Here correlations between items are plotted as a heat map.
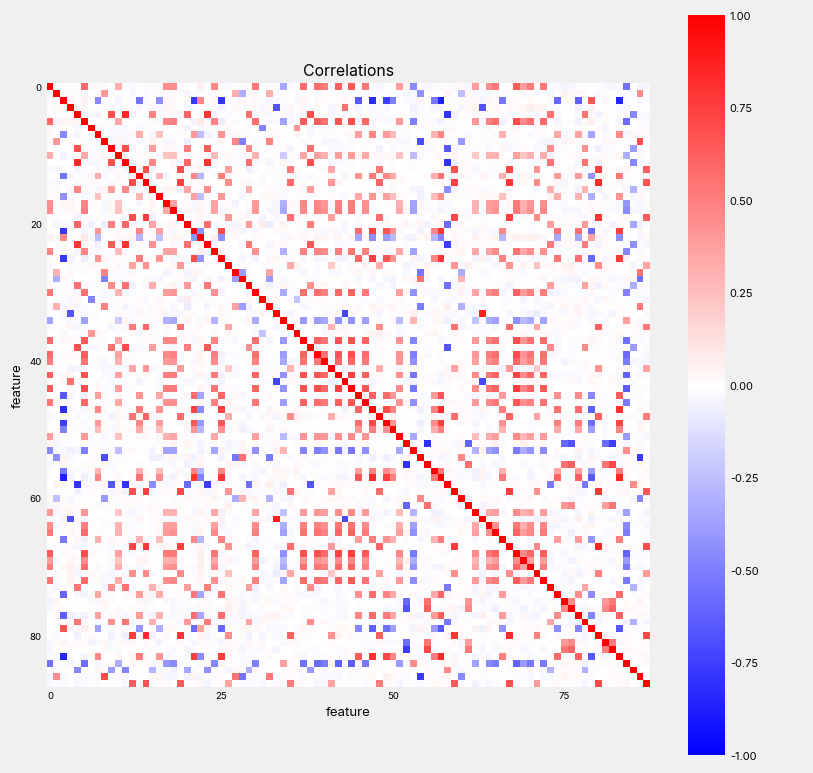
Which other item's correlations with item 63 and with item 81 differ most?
33
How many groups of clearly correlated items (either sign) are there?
8
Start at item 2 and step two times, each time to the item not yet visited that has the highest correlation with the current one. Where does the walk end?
22
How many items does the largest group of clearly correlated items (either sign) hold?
24
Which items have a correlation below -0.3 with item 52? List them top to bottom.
55, 61, 75, 76, 81, 82
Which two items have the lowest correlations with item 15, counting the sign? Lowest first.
58, 85
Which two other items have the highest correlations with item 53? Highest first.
84, 34
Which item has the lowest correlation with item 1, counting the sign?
54
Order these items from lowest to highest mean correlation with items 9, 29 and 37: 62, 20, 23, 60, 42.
60, 62, 42, 20, 23
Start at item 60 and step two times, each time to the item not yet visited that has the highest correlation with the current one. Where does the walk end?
28
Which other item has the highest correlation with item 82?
55
